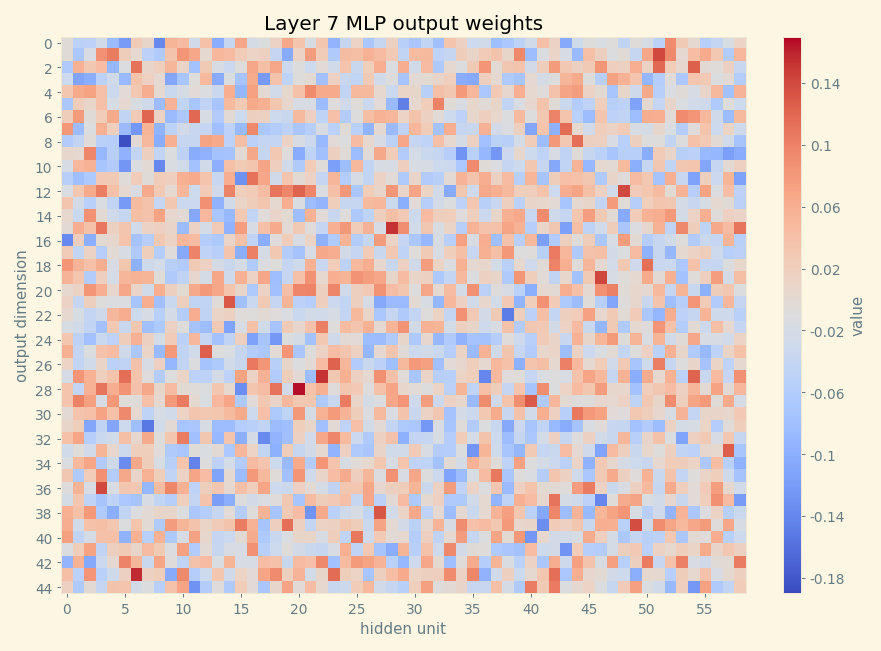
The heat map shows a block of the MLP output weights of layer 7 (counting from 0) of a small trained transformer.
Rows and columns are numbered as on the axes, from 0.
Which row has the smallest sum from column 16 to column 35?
24
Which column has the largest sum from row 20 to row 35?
22
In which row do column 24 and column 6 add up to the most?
43
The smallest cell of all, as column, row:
5, 8
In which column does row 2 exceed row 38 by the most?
54
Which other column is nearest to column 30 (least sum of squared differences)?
37
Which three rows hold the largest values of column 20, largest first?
28, 12, 20
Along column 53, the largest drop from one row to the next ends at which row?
7
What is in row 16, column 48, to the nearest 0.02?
0.08
